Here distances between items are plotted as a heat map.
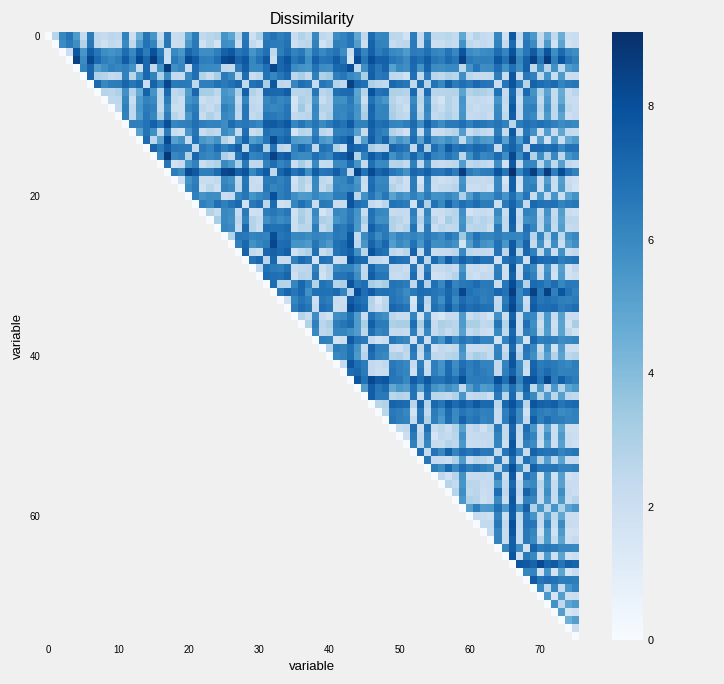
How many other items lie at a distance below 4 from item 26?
10
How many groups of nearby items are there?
5
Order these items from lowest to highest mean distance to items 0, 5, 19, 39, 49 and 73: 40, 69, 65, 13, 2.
65, 40, 13, 69, 2
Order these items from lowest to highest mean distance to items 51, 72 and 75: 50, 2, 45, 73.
50, 45, 73, 2
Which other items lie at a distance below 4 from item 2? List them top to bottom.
3, 17, 32, 43
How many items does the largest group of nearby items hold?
41
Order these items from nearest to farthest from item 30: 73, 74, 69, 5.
74, 5, 73, 69
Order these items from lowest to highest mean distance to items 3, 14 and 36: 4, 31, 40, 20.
40, 31, 20, 4
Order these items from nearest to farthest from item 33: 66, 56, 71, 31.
31, 56, 71, 66
